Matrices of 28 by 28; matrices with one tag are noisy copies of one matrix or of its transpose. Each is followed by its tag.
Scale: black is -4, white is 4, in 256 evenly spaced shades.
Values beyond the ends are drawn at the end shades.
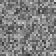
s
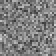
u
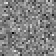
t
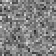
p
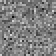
s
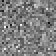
u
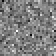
u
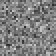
p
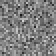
u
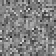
t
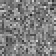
p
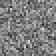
t
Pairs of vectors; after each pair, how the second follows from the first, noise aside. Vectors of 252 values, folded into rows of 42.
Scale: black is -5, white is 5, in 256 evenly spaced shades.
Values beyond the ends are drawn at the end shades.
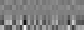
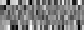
wrapped around, negated, scaled up.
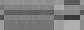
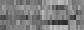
wrapped around.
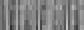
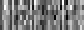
wrapped around, negated, scaled up.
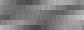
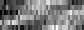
reversed, negated, scaled up.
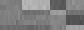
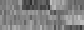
negated.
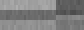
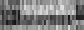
wrapped around, scaled up.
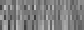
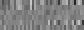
reversed, partly zeroed.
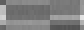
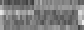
reversed.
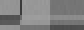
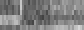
negated.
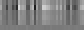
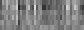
negated.
